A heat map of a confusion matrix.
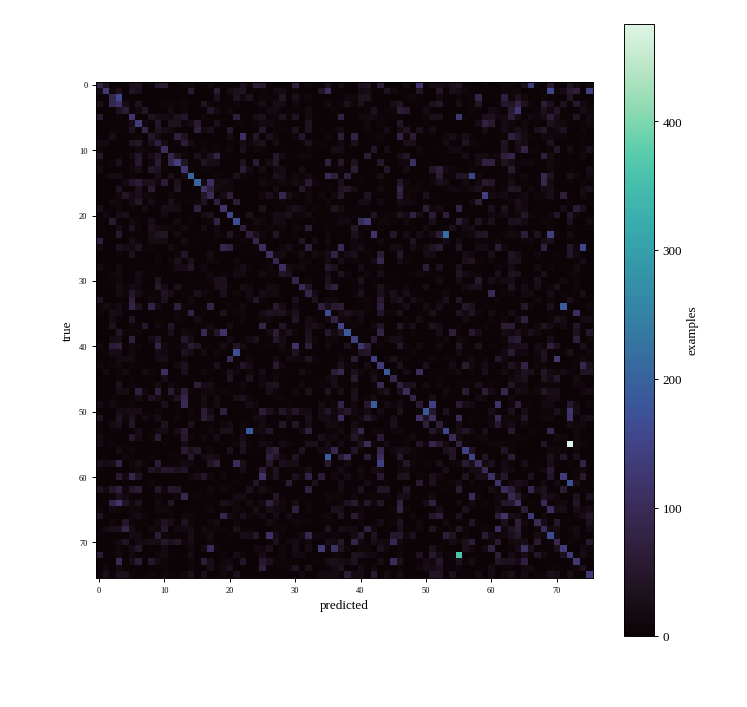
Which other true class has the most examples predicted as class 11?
12
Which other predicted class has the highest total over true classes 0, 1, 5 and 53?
69
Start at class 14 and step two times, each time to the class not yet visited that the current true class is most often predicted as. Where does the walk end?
35
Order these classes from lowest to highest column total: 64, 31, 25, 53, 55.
31, 53, 25, 64, 55
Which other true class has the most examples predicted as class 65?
71
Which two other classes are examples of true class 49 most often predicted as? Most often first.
42, 51
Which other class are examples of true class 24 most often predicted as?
0
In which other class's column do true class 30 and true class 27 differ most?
43
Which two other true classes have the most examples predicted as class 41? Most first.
21, 55
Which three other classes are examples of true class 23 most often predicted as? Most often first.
53, 69, 42
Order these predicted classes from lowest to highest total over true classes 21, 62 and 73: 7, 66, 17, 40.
7, 17, 66, 40
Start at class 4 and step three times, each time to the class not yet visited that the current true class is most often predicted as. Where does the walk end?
2
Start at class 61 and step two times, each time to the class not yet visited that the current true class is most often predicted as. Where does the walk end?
55
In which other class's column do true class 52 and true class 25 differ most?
74
